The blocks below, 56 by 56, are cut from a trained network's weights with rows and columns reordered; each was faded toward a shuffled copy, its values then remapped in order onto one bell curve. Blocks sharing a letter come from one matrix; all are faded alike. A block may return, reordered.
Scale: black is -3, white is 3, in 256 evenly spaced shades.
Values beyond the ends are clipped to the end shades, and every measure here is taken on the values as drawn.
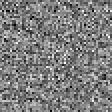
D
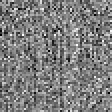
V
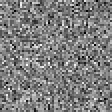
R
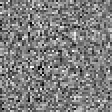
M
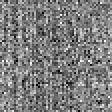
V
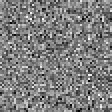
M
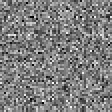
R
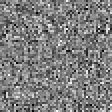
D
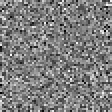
M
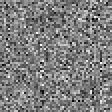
M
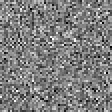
R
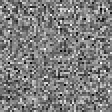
D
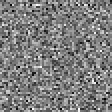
R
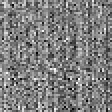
V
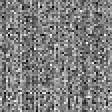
V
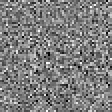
M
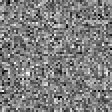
M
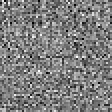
D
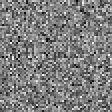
R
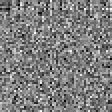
R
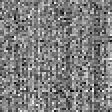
V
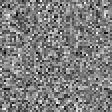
M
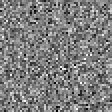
R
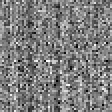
V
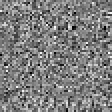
D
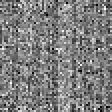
V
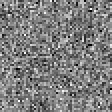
R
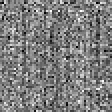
V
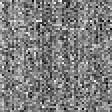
V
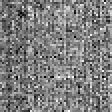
V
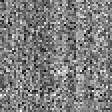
V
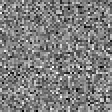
D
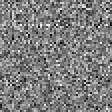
R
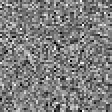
M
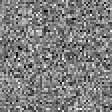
M
